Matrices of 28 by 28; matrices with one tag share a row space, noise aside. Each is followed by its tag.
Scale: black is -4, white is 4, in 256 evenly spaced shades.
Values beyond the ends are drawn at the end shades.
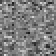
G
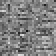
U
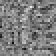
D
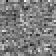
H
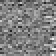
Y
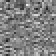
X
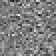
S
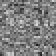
X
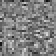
G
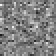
G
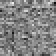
D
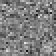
H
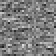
U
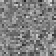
S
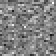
G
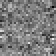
Y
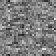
U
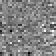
Y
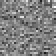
H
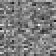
D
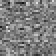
X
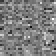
Y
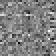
Y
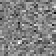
S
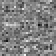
H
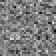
S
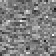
X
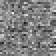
D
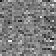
Y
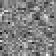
G
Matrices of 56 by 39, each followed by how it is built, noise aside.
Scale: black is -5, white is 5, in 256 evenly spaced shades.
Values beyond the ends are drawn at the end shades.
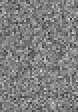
repeating columns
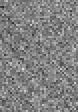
Toeplitz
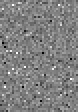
sparse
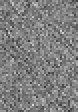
Toeplitz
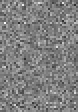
low rank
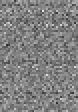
repeating columns
